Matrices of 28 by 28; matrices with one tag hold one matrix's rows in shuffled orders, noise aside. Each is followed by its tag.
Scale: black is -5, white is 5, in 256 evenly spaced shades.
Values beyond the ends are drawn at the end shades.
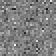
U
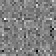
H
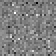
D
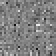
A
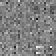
A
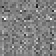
H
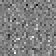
D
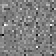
H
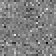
U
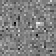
A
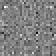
H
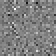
D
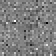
U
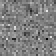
U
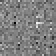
A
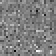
A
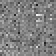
A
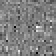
A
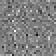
D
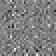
D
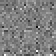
H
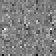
H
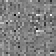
A
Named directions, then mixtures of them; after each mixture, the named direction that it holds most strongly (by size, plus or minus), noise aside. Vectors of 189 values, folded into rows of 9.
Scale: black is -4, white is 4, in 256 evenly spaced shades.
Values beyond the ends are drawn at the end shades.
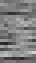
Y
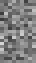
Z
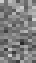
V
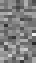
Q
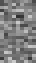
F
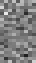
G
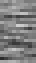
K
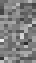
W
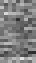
Y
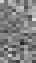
V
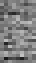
Y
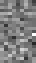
Q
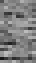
Y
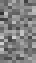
Z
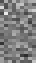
G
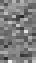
G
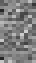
W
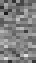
G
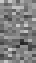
V
